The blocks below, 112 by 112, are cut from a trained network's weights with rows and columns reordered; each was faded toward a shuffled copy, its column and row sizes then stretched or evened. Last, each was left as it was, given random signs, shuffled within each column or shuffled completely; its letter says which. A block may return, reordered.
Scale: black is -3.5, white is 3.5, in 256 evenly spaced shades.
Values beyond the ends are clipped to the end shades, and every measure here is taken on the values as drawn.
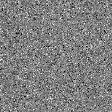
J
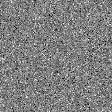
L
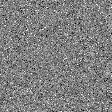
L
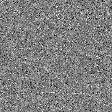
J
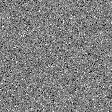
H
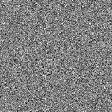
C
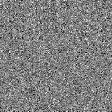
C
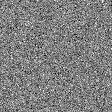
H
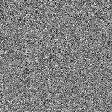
C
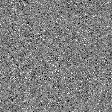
C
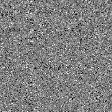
C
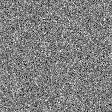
H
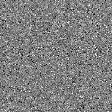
C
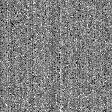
L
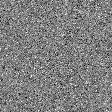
H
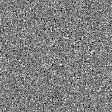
J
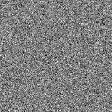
C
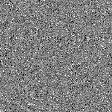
C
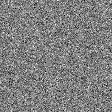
L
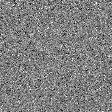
J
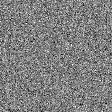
L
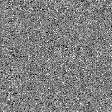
C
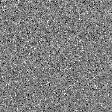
J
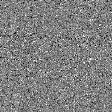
J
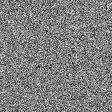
H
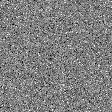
H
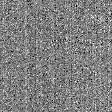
C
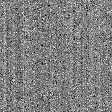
L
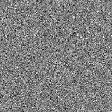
C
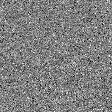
L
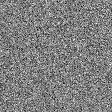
H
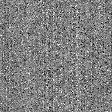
C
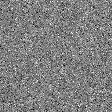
L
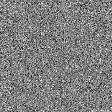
J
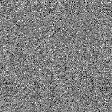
C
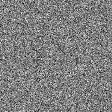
L
